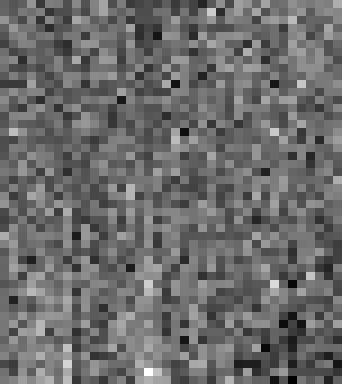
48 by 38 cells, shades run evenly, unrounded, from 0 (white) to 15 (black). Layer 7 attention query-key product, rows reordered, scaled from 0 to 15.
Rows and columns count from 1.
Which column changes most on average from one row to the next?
2
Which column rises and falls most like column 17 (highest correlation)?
8
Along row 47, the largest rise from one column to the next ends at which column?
29
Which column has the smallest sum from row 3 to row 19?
33
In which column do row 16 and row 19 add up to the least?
34
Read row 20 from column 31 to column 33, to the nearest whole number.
9 9 12
